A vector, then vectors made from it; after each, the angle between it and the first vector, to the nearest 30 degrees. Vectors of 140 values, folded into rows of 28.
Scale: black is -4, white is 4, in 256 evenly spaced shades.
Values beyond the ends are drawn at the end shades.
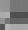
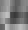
30 degrees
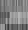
150 degrees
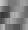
120 degrees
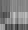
150 degrees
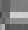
150 degrees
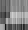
150 degrees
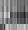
30 degrees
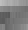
90 degrees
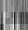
60 degrees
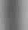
90 degrees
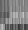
150 degrees
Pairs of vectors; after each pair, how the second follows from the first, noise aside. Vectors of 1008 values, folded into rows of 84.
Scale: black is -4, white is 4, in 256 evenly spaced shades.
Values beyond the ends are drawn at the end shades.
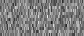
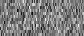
reversed.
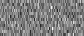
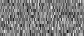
copied.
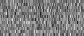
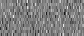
wrapped around, negated, partly zeroed.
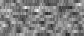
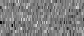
wrapped around, negated, partly zeroed.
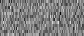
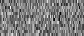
copied.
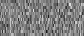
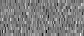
partly zeroed.
